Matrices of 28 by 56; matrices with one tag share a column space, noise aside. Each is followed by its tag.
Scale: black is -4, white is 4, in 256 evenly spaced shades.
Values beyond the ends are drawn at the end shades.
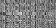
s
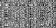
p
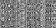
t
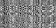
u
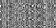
t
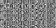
t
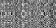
s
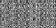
t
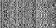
p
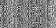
u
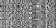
t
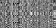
s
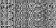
t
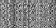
t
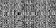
s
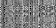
u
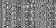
t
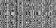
s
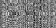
s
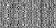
p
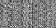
t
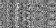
t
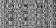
t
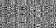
u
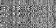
u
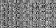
t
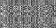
u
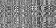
u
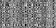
p
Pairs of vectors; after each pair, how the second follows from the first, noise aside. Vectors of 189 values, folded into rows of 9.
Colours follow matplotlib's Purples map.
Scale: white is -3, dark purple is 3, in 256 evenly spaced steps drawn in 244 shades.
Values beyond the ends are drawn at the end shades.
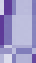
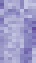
reversed, shrunk.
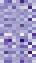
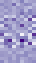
partly zeroed.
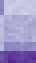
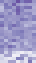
negated, partly zeroed.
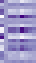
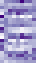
negated.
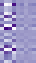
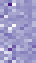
negated, partly zeroed.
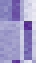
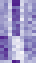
wrapped around.
